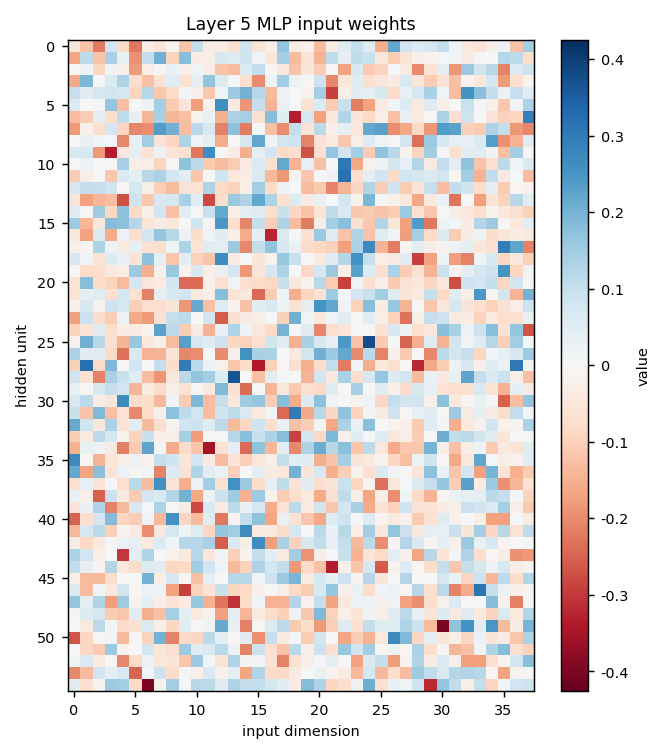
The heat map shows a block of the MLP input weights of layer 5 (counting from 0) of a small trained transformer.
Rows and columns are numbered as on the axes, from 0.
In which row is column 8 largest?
40
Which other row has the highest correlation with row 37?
6
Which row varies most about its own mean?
7
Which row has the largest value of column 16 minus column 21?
44
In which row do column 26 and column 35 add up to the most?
19
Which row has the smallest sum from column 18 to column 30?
27
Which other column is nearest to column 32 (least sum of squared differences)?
34
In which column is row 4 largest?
32
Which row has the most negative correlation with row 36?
1
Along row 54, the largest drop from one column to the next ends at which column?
29
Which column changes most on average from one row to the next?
14
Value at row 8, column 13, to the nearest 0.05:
0
